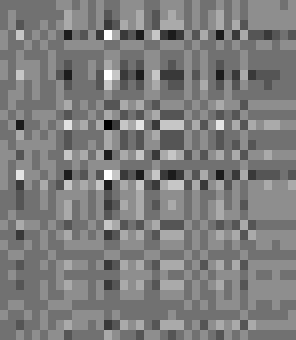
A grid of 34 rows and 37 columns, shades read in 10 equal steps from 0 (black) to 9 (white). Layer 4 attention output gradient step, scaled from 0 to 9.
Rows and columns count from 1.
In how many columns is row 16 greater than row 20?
15
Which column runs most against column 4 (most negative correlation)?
8
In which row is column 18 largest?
13
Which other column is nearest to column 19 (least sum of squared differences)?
24
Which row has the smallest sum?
4
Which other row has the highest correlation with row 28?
31
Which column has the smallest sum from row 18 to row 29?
14
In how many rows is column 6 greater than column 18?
12
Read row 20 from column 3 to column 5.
3 4 4
